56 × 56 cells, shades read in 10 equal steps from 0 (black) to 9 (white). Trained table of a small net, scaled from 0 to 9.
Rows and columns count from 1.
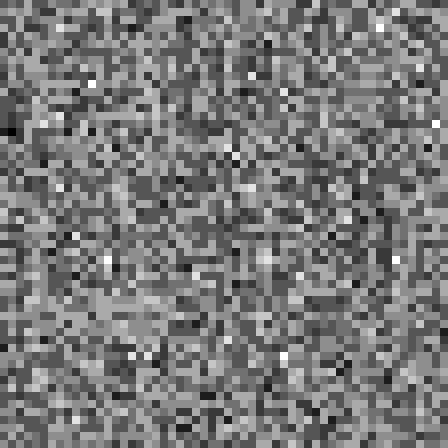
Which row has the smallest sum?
23
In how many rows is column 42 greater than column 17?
24
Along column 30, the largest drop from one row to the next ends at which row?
21
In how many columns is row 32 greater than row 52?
26
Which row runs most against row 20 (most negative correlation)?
28
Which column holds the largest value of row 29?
38
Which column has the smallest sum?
3
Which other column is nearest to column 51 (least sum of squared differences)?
5
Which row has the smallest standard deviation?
55
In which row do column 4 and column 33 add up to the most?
42
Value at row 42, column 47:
7
